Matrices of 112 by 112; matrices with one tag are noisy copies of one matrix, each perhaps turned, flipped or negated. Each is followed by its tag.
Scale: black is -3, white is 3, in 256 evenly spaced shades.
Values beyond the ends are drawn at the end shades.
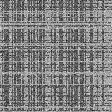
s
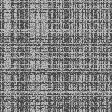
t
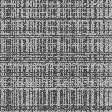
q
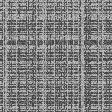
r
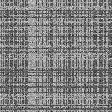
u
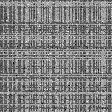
q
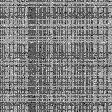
u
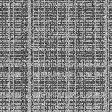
r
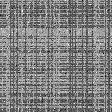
u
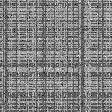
r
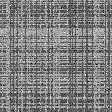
u
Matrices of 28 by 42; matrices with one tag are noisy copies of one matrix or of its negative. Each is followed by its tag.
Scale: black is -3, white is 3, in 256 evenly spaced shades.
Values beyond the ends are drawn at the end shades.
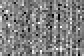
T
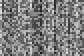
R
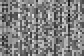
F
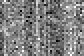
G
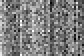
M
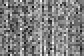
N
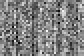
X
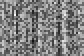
X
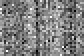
G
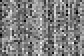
R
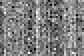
G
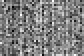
N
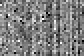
T
